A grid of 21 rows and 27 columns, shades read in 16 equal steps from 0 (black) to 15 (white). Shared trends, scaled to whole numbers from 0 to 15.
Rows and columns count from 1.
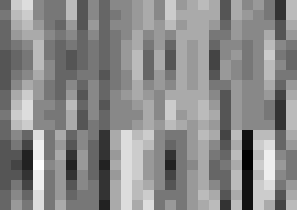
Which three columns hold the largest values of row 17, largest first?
4, 25, 12
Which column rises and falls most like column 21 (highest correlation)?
15
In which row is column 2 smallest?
17
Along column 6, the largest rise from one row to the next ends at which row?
14
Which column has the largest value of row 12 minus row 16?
3
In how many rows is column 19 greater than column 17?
12
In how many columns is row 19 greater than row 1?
11
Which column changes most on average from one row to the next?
16
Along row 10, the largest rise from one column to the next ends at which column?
27
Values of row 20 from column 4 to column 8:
13 7 9 6 7
